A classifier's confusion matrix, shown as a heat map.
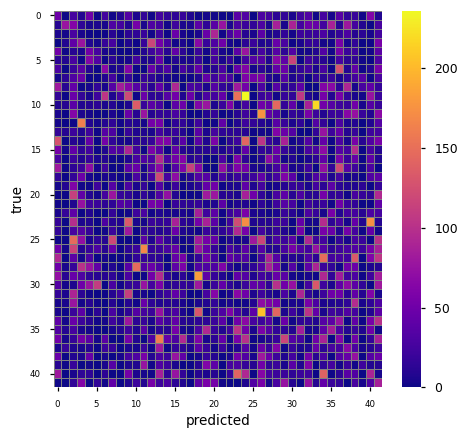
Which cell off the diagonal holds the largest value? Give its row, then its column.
9, 24
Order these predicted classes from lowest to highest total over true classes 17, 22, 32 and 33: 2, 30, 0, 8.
8, 30, 0, 2
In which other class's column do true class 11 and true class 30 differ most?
26
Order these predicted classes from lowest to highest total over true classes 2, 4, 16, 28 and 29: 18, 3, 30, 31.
31, 30, 3, 18
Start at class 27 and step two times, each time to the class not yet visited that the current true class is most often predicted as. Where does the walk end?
41
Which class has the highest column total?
24
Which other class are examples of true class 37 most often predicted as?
13
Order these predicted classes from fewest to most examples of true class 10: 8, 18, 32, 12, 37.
8, 37, 12, 18, 32
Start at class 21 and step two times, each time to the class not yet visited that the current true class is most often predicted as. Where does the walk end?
12
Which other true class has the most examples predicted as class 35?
1
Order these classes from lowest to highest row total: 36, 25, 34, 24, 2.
2, 24, 34, 25, 36
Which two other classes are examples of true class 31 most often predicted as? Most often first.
9, 2
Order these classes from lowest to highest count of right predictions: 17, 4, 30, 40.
4, 30, 40, 17
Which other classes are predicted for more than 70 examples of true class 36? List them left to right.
13, 16, 24, 29, 34, 41
